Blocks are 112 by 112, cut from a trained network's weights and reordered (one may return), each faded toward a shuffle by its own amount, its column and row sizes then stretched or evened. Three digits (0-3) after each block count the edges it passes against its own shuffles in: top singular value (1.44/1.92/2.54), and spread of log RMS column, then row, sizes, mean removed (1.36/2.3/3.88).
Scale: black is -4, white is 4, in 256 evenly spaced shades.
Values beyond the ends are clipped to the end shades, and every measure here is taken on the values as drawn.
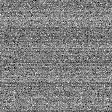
2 1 0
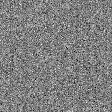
0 0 0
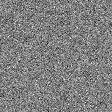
0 0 0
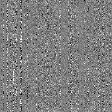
0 3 1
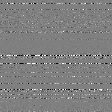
2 0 3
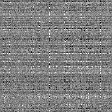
3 2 2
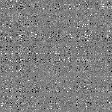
0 2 2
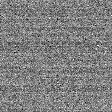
1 1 0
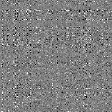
2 2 2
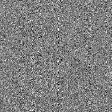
1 2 0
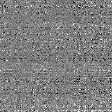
1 2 2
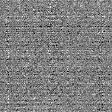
2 2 1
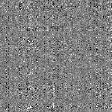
1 2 2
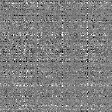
2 2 2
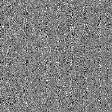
0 2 1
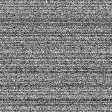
3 0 1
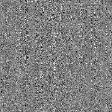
0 2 1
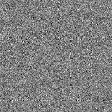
1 1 1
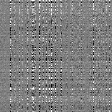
3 3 1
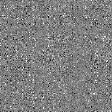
0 2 2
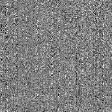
1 2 1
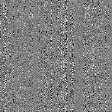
0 3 0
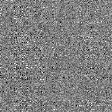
0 2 2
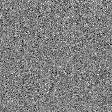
0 0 1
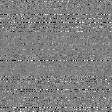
1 0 3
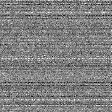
3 1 2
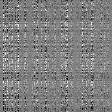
3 3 0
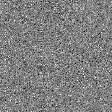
1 1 0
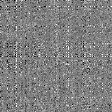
2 2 2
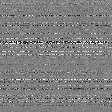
2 0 3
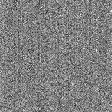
1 0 0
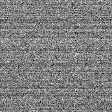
2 1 0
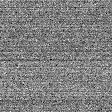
2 0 0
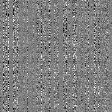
1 3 0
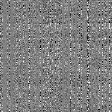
1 3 0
